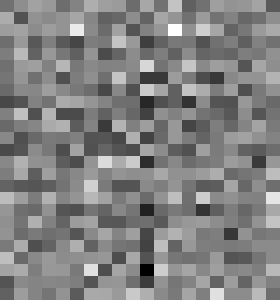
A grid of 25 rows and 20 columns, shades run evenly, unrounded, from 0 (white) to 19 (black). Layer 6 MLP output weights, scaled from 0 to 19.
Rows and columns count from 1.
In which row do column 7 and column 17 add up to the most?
20
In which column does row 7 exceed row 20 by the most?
12
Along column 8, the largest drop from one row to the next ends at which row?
14
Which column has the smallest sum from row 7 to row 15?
4
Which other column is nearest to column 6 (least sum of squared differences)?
15
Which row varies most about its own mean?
23
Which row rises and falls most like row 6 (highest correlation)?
8
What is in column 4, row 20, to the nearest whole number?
11
